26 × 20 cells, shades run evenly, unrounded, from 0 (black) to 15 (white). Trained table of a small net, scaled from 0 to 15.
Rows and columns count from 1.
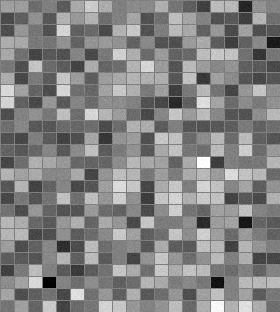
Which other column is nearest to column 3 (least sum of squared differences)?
14
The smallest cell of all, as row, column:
24, 4
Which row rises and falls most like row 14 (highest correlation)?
23
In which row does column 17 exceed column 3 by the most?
5
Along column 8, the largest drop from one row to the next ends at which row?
11
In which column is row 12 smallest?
8
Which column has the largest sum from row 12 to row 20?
13
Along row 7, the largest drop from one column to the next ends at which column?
15
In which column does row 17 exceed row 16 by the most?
7
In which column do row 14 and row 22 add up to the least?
1
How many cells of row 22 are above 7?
11
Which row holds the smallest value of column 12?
9
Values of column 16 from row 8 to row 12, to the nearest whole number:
7 10 8 5 11
